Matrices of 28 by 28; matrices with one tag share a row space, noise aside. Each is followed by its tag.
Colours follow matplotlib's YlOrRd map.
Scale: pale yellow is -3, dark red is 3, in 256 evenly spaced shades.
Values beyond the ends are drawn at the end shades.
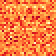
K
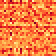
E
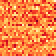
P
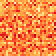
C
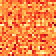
C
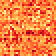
K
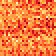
P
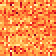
E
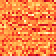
P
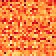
K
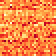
E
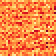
P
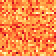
P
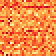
K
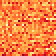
P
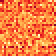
C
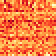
E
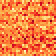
P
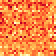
C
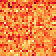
E
